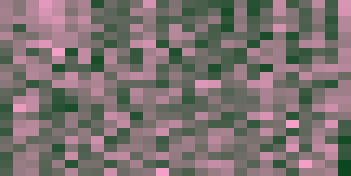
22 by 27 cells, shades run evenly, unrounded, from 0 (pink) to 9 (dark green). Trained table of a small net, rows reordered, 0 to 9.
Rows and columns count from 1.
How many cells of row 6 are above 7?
4
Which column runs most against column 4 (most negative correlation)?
20
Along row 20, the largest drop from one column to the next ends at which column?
6
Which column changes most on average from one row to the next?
23
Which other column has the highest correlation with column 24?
18
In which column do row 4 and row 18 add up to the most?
9
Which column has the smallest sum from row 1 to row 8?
5
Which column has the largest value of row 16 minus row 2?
27
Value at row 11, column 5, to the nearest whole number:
2
